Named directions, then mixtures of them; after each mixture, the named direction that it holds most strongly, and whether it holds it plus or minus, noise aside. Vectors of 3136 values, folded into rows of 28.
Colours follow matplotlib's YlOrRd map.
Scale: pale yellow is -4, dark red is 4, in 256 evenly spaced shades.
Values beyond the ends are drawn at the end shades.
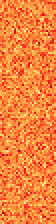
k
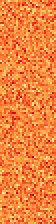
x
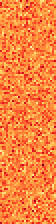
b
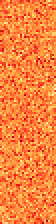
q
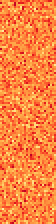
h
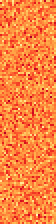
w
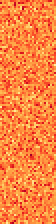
h, plus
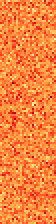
x, plus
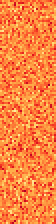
h, plus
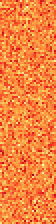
b, minus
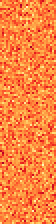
b, minus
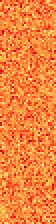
b, minus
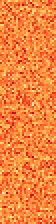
x, plus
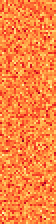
k, minus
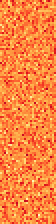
w, minus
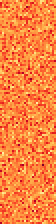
b, plus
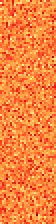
w, minus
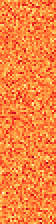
x, plus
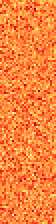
h, minus
